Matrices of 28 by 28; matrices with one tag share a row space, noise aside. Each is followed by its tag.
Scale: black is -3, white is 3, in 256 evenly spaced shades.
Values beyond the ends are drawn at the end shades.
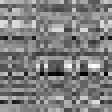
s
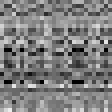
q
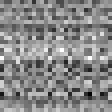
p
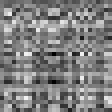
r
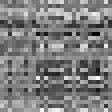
s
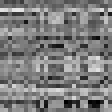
s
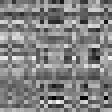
s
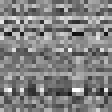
q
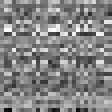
r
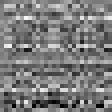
r
